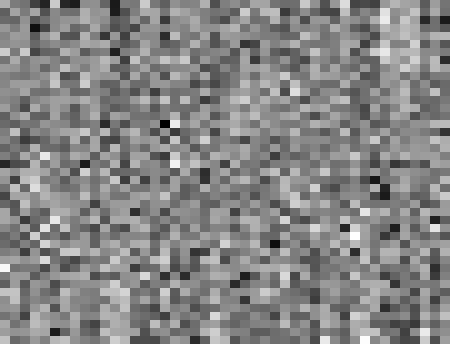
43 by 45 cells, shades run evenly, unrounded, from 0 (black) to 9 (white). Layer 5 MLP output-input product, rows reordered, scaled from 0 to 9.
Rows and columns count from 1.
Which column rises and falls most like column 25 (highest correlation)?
19
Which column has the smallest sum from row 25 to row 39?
44
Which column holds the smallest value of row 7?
12
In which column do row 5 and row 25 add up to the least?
38
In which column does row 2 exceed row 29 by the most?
35
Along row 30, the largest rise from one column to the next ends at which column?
4
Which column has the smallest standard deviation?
34
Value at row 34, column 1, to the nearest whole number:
9
